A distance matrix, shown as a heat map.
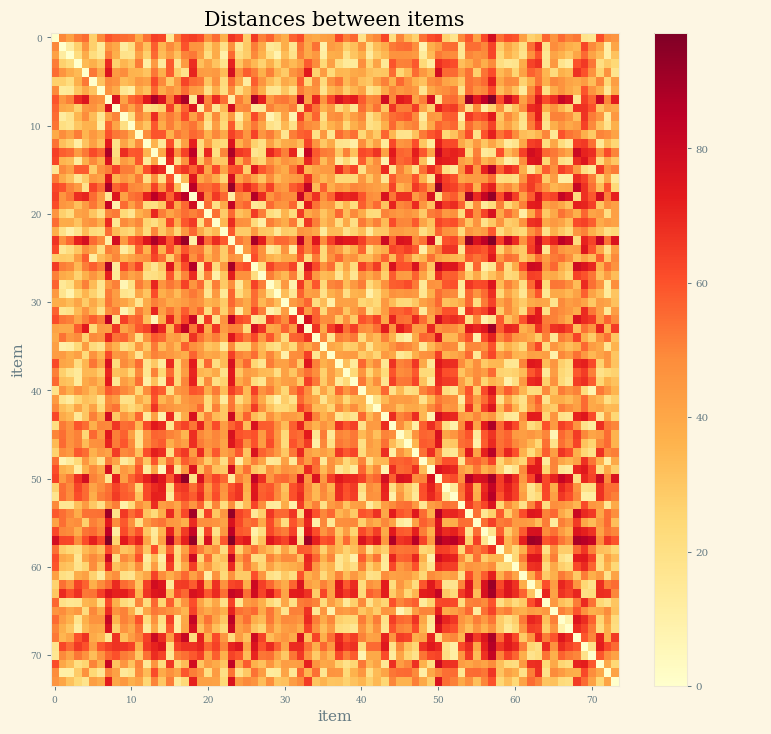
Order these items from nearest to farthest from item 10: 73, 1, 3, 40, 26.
1, 3, 73, 40, 26
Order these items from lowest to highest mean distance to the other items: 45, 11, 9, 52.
9, 11, 45, 52
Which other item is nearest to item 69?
52
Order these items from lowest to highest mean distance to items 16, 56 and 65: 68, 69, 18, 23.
69, 68, 18, 23
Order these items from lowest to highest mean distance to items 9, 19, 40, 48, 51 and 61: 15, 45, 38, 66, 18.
38, 15, 45, 66, 18
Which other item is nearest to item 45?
65
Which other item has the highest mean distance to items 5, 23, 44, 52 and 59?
57
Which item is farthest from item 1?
63
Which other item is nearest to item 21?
27
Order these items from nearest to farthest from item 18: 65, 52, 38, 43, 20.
20, 52, 65, 38, 43
